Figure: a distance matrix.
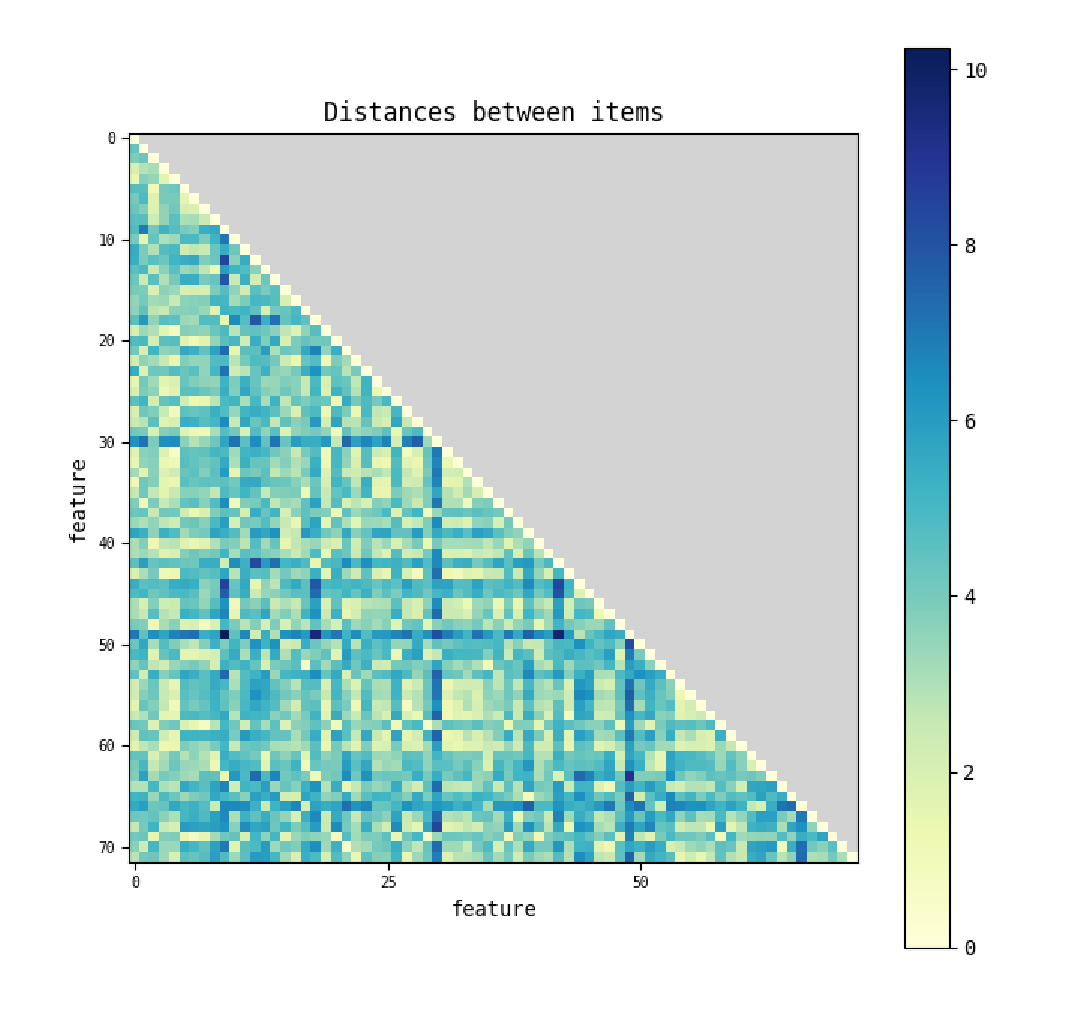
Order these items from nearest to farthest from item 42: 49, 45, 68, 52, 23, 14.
52, 68, 23, 14, 45, 49
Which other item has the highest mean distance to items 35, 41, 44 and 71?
30
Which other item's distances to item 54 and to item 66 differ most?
71
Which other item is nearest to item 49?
12
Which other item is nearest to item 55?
54
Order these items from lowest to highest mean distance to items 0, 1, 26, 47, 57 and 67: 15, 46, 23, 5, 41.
46, 41, 15, 23, 5
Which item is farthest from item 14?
9
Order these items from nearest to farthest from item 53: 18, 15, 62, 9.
15, 62, 18, 9
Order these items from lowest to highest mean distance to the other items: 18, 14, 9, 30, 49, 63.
14, 63, 18, 9, 30, 49
